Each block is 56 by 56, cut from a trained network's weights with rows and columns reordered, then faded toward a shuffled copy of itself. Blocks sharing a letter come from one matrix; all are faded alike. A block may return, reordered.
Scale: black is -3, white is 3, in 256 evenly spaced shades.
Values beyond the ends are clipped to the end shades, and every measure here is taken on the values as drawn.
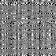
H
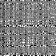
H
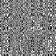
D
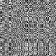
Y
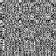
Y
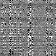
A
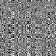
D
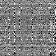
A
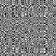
D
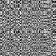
Y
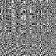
D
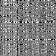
H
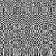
Y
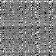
A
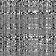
H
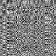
Y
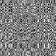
D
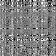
H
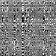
A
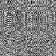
Y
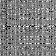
H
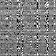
A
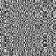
Y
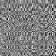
Y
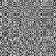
Y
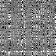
A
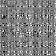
H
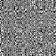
D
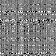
H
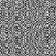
Y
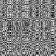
Y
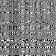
H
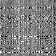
H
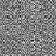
Y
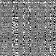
A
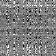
A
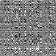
A
